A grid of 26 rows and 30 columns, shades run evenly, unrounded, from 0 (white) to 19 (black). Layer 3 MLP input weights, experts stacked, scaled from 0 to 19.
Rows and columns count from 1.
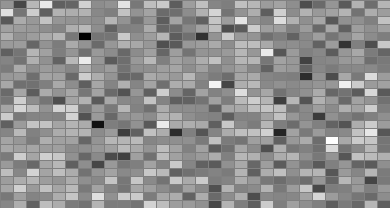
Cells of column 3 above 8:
12
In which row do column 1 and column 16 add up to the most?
3
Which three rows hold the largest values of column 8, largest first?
16, 21, 13
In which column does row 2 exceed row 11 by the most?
28
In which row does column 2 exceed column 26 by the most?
18
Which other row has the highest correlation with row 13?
17
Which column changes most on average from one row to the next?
7
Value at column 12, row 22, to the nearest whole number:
4
